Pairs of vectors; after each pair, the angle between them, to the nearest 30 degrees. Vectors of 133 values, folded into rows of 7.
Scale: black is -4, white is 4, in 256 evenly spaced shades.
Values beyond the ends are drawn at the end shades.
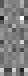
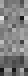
150 degrees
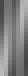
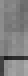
120 degrees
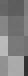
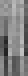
120 degrees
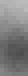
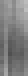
30 degrees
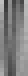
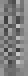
60 degrees
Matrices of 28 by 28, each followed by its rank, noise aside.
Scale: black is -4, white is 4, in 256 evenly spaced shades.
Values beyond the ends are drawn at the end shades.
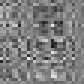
three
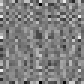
three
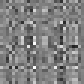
three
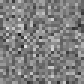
six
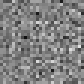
eight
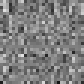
four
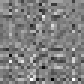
four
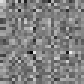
four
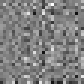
four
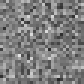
eight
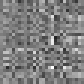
three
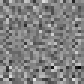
four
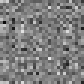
six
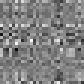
three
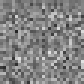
eight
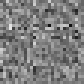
six
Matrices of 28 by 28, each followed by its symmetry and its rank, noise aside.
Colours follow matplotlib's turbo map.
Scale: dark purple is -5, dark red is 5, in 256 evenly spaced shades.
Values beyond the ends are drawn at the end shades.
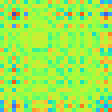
symmetric, rank two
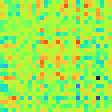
no symmetry, rank four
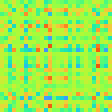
antisymmetric, rank two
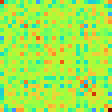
symmetric, rank four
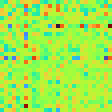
no symmetry, rank four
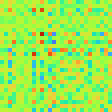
no symmetry, rank three
